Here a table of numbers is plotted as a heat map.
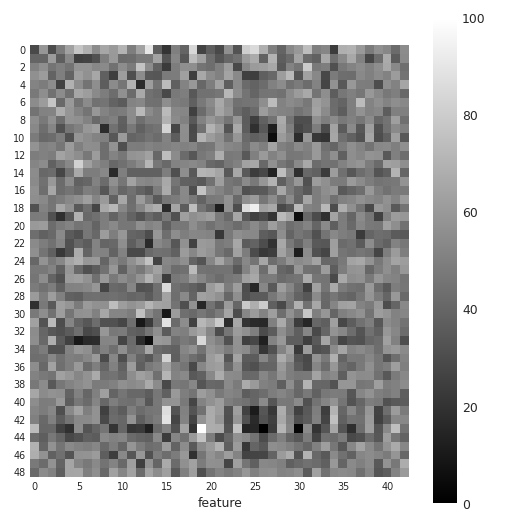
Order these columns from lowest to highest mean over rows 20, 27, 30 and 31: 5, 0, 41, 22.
22, 5, 41, 0
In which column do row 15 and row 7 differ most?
3
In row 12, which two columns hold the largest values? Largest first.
15, 21
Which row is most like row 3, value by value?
46
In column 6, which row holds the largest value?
0
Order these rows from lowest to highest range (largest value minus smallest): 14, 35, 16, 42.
16, 35, 14, 42
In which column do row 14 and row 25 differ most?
27
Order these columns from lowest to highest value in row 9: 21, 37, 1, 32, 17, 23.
37, 1, 32, 17, 21, 23
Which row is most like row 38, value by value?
26
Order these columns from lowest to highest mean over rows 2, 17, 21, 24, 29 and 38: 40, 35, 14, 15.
15, 14, 40, 35
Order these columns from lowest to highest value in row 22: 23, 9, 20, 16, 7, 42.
16, 9, 42, 7, 20, 23
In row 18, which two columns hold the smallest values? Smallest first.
21, 15
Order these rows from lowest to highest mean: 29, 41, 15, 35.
41, 35, 15, 29
